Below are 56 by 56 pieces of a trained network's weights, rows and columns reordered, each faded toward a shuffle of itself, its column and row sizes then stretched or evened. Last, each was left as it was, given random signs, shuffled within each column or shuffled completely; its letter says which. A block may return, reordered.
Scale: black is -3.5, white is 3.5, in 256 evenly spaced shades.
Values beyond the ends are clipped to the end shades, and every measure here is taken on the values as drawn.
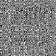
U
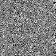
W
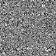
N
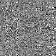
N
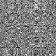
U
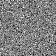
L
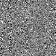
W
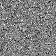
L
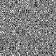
U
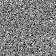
L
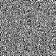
U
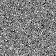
L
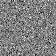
L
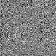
U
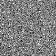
W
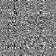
U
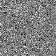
W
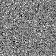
L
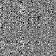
U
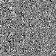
N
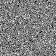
L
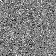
L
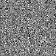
N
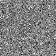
W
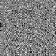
U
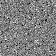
L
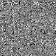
N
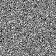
L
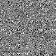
N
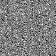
W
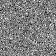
L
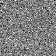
L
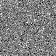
L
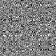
U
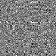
U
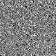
N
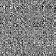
U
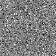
W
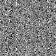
W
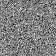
L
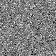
L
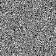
W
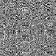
U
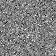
L
